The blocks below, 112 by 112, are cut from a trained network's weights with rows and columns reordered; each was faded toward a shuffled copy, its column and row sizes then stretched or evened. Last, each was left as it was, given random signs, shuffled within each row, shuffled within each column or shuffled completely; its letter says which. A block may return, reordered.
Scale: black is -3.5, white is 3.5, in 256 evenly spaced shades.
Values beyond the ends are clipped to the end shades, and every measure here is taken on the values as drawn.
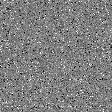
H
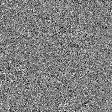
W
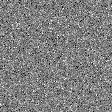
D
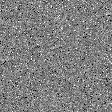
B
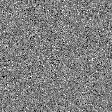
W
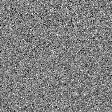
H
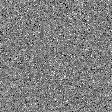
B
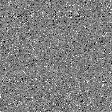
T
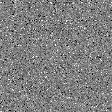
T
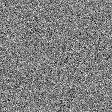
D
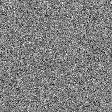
H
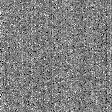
B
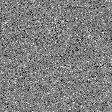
H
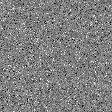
B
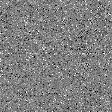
T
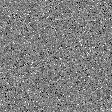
D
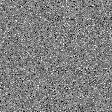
H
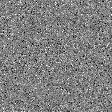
H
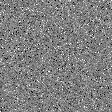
D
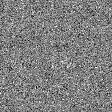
H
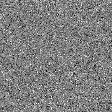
W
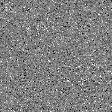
T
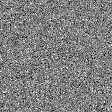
H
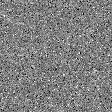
D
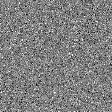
W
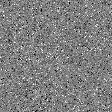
B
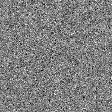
B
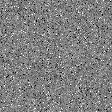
B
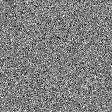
D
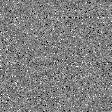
T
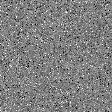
B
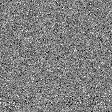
H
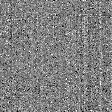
T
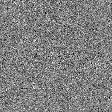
W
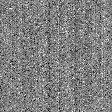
B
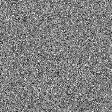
W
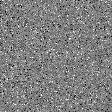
B
